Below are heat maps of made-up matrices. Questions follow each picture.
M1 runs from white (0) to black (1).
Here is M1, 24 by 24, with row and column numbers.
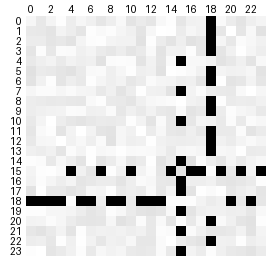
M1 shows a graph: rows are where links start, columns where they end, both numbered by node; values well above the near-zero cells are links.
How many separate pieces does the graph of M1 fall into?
2
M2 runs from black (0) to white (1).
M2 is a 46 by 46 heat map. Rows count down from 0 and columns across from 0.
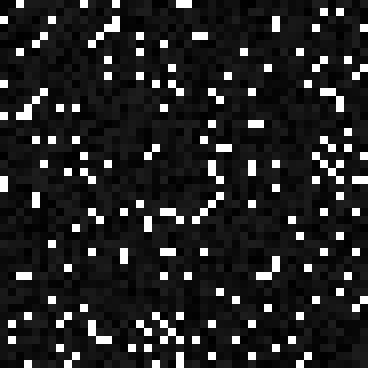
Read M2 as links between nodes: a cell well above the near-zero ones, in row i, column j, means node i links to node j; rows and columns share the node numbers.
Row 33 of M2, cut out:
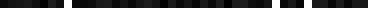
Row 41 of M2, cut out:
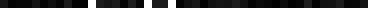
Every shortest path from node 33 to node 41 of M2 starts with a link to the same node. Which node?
node 8
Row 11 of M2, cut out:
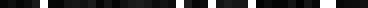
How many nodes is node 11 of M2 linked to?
6
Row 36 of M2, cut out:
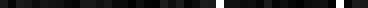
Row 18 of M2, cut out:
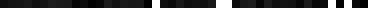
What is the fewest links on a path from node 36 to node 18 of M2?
2
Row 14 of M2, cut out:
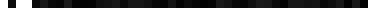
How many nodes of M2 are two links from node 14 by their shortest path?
8
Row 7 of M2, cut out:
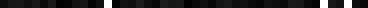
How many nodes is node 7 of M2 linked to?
3
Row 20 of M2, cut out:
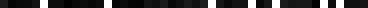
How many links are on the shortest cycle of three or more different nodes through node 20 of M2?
3
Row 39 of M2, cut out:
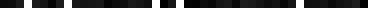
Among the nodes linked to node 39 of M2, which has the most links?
node 22
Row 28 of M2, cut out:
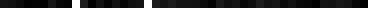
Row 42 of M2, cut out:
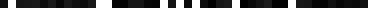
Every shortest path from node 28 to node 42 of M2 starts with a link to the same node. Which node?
node 9
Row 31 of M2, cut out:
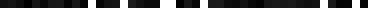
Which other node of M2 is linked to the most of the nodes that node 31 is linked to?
node 26
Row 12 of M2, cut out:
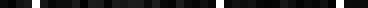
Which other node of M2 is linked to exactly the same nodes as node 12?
node 24
